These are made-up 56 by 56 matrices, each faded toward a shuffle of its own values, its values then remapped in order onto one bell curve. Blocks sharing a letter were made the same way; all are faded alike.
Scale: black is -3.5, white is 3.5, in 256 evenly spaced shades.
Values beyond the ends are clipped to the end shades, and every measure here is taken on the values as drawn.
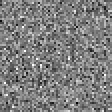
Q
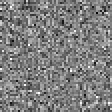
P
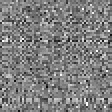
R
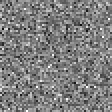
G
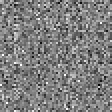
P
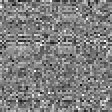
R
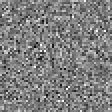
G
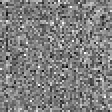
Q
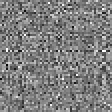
R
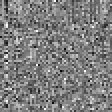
P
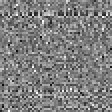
R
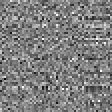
R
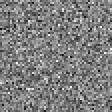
G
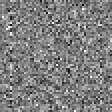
P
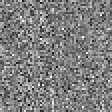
Q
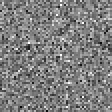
G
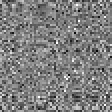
R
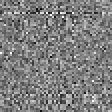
R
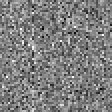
Q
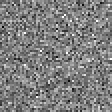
G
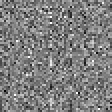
P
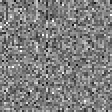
P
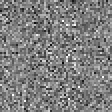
Q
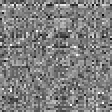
R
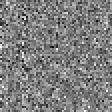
Q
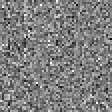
Q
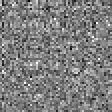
P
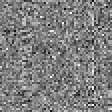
P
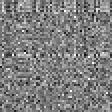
R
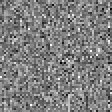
Q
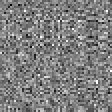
R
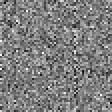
Q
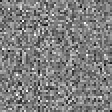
P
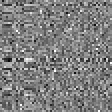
R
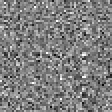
P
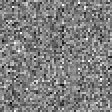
Q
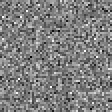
G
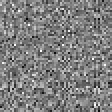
P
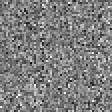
Q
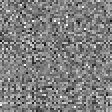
R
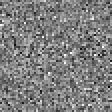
G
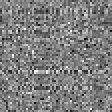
R
